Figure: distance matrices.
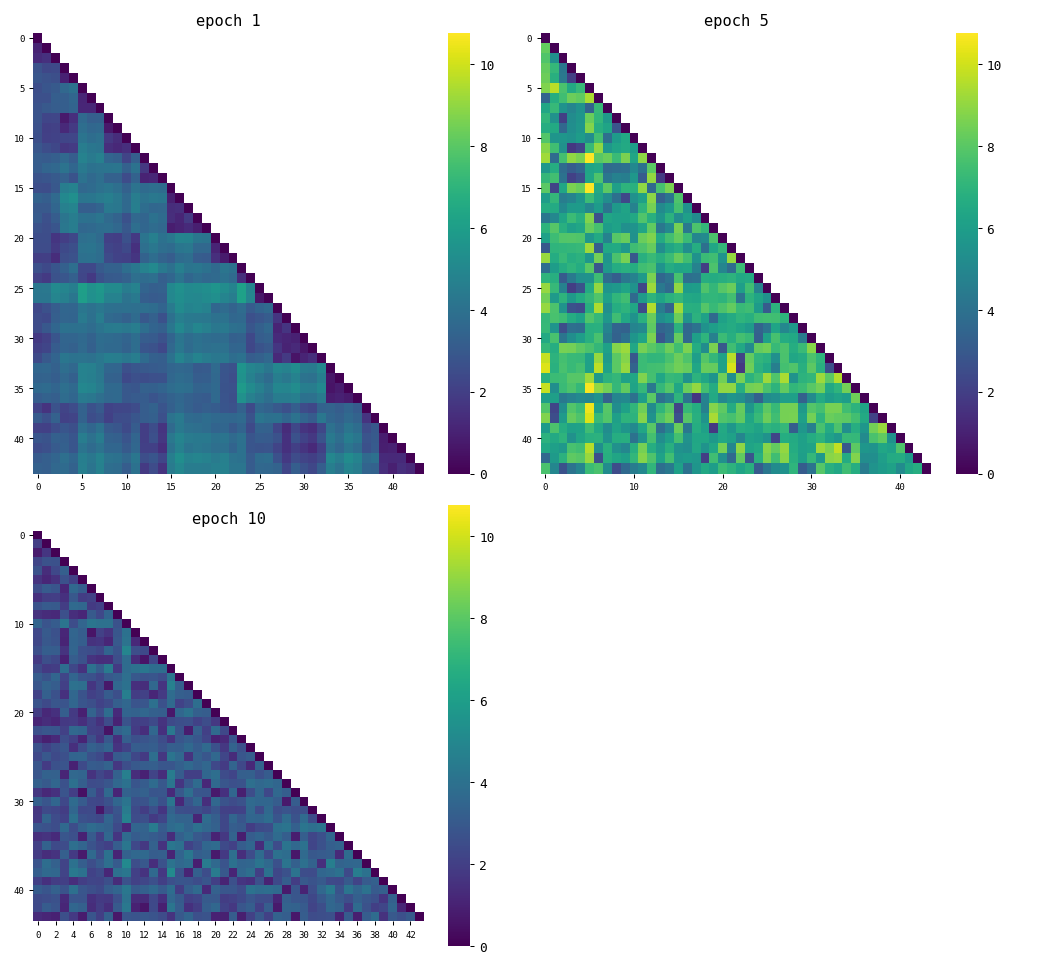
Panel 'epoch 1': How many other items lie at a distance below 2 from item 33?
3
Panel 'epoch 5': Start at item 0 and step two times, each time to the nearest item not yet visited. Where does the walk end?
6
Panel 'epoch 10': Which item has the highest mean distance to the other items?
10
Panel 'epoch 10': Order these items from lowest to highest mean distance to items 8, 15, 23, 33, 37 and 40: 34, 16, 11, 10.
34, 11, 16, 10
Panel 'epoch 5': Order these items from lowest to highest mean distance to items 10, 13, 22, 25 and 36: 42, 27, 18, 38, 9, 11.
11, 27, 9, 18, 42, 38
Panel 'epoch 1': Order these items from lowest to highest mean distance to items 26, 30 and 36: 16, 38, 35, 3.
35, 38, 3, 16
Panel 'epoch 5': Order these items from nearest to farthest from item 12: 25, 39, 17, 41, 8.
41, 8, 39, 17, 25
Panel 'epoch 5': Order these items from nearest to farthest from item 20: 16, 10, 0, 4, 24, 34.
10, 0, 24, 16, 4, 34
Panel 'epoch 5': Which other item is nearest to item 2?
8
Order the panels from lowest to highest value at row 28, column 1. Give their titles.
epoch 1, epoch 10, epoch 5
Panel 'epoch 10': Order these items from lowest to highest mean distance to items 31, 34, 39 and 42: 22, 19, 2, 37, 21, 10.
21, 2, 22, 19, 37, 10
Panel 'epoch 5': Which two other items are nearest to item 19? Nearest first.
39, 28
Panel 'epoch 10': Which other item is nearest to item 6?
11
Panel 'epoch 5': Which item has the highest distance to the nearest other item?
35
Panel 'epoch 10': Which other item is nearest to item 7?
31
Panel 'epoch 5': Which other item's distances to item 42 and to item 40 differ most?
26
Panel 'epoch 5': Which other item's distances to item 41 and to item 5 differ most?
34
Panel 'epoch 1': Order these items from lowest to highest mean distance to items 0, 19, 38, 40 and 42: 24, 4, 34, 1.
1, 24, 4, 34
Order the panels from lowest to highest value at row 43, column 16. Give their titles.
epoch 10, epoch 5, epoch 1
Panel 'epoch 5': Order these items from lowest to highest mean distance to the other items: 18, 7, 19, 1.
7, 18, 1, 19
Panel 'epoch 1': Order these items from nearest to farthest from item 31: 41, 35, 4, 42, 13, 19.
41, 42, 13, 4, 19, 35
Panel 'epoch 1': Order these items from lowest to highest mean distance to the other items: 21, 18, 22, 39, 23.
39, 22, 21, 18, 23
